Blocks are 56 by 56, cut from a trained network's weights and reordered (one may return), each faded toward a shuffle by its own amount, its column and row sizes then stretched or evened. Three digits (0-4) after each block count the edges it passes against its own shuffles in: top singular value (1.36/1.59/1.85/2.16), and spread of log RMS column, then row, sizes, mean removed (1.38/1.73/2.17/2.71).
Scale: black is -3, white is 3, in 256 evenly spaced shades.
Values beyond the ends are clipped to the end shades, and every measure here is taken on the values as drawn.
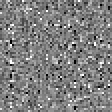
2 3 1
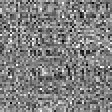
3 1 2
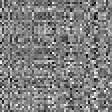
4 4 1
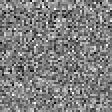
2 0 0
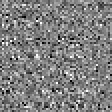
2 1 2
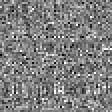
3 0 2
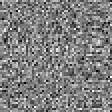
3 1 0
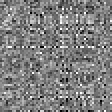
4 3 3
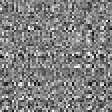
4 2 3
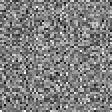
4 0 0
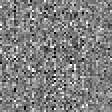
1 3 0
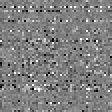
0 3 4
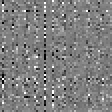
2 4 2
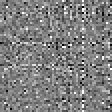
2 2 2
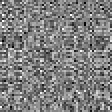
4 3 1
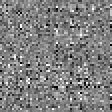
1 3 3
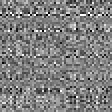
4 1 4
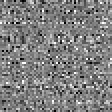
3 0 4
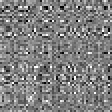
4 1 4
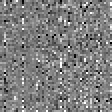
2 4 1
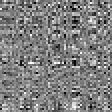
4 4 3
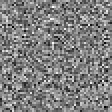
3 1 0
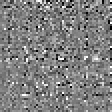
0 3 3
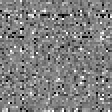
1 2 3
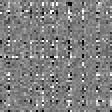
3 4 3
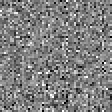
2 2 1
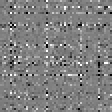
2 3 4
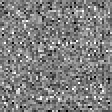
1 1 2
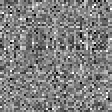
3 0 1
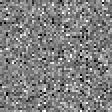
0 3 0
